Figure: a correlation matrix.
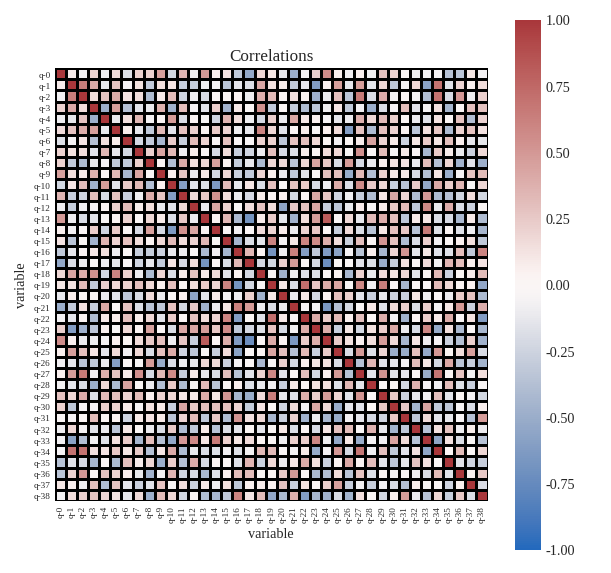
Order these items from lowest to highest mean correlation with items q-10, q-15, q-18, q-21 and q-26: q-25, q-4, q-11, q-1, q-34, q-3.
q-3, q-11, q-1, q-25, q-34, q-4
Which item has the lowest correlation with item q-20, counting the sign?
q-12
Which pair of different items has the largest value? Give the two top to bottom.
q-13, q-24
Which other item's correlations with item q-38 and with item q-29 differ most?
q-19
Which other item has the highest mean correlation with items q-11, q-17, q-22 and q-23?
q-33
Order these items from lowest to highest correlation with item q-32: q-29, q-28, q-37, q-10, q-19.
q-29, q-19, q-37, q-10, q-28
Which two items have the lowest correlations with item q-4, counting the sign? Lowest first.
q-3, q-37
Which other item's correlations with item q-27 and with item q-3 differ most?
q-10
